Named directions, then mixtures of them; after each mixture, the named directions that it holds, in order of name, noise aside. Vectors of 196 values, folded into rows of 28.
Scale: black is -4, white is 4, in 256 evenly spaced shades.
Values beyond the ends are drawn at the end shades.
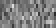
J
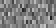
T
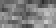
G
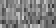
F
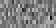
T.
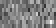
J.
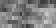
G.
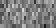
F, J, T.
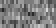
F, G, T.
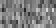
F, G, T.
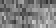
G, T.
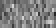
J.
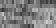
G, T.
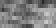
G.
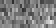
G, J, T.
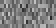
T.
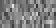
J.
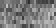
F, G, T.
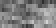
G.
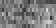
G, T.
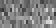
G, J, T.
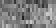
F, G, T.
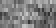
G, J.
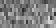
G, J, T.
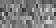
G, J, T.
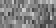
G, T.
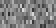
T.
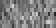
J.
